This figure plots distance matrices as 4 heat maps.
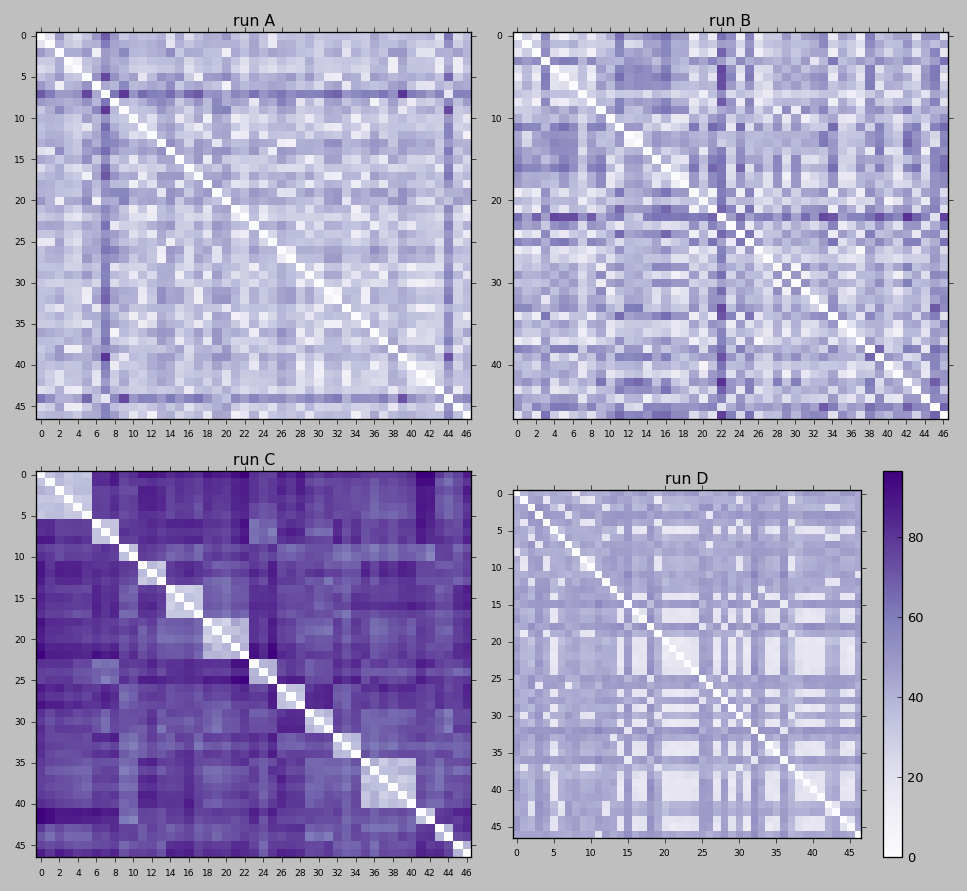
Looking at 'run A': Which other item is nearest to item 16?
43
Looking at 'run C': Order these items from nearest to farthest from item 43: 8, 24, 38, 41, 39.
38, 39, 24, 41, 8
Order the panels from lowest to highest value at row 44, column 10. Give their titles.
run B, run D, run A, run C
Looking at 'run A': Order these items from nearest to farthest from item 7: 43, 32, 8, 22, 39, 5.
22, 43, 8, 32, 5, 39
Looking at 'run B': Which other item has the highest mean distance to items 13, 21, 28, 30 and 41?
42
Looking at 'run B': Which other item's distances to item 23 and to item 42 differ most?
25
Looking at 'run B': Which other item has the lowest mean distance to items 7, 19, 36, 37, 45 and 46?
26
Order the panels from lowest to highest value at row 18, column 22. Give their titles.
run A, run C, run D, run B
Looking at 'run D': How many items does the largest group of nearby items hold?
20
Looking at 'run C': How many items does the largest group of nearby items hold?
6
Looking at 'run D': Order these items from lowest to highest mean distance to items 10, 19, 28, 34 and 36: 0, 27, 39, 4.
4, 27, 39, 0
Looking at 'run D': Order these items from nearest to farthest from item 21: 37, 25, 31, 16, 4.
31, 16, 37, 4, 25
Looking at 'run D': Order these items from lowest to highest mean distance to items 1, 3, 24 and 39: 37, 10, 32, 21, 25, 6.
21, 37, 10, 6, 25, 32
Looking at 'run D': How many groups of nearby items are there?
9
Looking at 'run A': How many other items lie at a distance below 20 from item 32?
5
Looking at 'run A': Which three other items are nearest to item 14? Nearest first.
25, 1, 0
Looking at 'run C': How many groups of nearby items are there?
14
